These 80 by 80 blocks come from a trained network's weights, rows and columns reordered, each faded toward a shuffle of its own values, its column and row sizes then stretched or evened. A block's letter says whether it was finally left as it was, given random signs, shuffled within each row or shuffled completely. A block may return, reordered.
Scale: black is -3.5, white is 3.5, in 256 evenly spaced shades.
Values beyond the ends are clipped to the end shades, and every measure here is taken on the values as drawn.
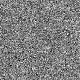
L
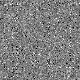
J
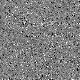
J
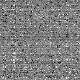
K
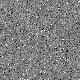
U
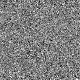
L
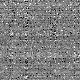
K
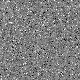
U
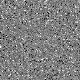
L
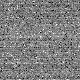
L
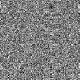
K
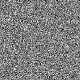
K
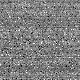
L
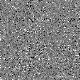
J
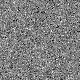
U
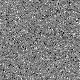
U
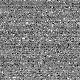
L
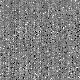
K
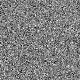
L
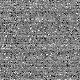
K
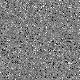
J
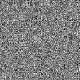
K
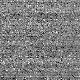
K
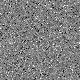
U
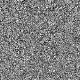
J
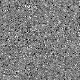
J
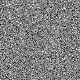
J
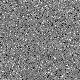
U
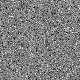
U
